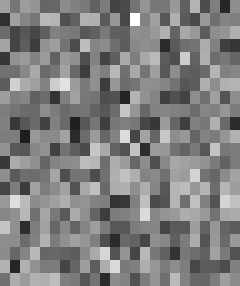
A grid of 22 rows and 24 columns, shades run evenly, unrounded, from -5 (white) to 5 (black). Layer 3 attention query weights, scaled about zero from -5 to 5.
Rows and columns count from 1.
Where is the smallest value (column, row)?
14, 2
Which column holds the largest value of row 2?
1
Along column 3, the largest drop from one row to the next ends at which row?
16
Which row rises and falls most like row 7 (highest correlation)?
22
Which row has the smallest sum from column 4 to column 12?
7
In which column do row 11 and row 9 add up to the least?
13
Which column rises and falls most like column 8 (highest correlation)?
3
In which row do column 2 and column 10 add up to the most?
21
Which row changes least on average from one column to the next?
9
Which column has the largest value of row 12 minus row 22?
6
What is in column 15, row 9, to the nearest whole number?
1
